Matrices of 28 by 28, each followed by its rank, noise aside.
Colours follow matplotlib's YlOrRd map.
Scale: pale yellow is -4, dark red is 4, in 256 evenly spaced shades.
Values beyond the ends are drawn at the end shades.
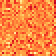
five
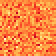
seven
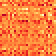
three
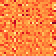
five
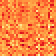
four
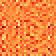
four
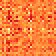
three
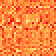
four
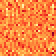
five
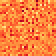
six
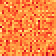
seven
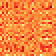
four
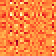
three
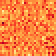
five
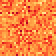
seven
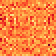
four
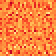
five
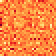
three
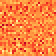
seven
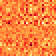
three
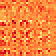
three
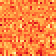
six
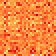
four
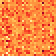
six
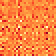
three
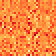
six
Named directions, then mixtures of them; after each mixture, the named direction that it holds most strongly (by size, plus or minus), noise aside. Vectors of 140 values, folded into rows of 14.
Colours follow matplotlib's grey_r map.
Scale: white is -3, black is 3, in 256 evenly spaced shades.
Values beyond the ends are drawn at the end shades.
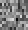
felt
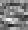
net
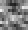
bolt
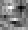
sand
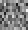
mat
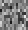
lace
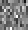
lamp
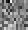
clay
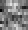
bolt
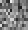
felt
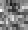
bolt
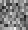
mat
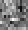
sand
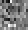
clay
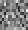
mat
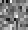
clay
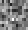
bolt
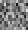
mat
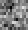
sand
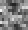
bolt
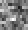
bolt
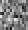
lamp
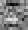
net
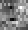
sand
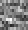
net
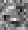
sand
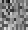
clay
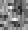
sand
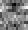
bolt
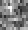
sand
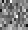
lace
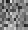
clay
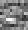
net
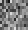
clay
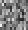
lace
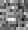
felt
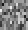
lace
